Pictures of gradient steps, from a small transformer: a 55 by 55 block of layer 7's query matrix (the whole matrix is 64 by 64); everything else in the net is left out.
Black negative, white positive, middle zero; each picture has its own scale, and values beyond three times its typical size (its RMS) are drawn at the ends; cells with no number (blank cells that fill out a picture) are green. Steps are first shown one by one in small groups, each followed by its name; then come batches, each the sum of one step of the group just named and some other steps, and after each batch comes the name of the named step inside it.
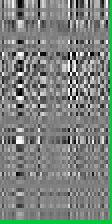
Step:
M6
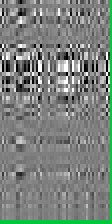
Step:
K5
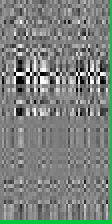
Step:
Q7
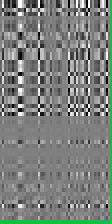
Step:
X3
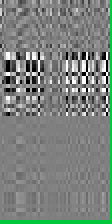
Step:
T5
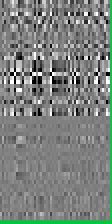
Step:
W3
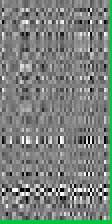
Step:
X3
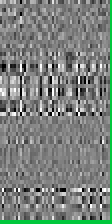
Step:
K5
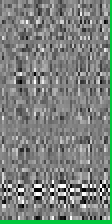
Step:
Q7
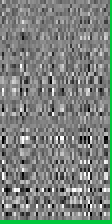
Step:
X3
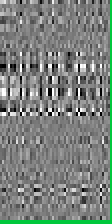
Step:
M6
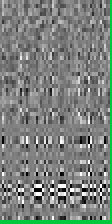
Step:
X3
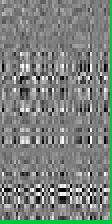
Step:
Q7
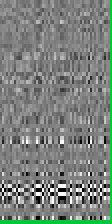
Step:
W3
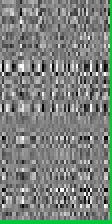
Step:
M6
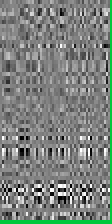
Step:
T5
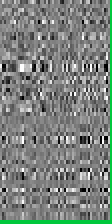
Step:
T5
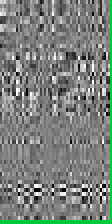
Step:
T5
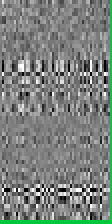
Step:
X3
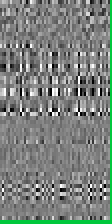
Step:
Q7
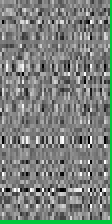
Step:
X3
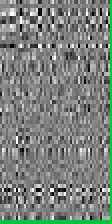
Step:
K5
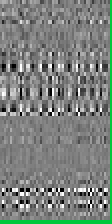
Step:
X3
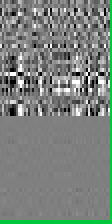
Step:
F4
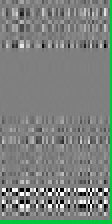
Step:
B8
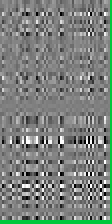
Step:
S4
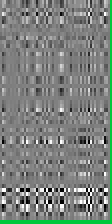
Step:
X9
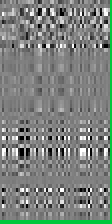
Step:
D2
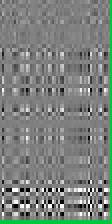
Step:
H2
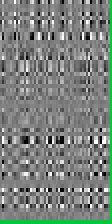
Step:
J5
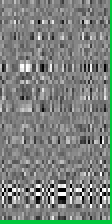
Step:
J5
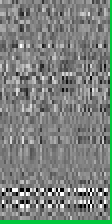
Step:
B8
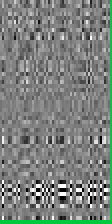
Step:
J5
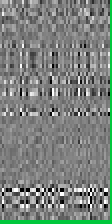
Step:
B8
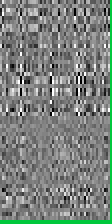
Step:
F4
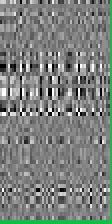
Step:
J5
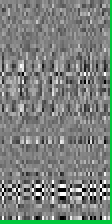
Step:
S4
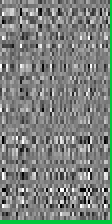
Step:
D2
